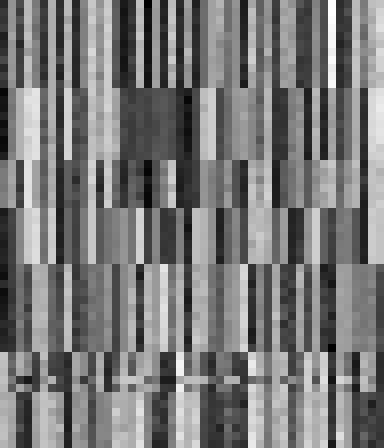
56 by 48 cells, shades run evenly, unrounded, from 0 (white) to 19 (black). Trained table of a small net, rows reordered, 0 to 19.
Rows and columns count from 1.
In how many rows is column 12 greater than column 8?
7
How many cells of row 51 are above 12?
18
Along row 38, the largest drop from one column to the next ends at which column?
25
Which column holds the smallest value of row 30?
5
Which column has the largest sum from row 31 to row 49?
42
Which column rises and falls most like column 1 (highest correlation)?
41
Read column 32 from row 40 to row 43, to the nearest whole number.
16 16 17 17
